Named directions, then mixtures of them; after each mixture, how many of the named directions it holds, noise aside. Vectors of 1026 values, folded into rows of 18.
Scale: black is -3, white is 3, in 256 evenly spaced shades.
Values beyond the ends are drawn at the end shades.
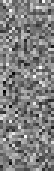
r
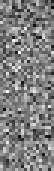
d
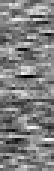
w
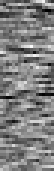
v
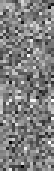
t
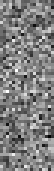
two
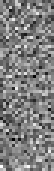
four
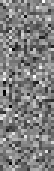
one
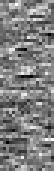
one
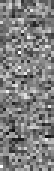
two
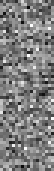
two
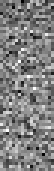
three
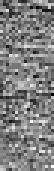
three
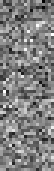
two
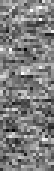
two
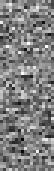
four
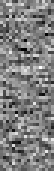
four
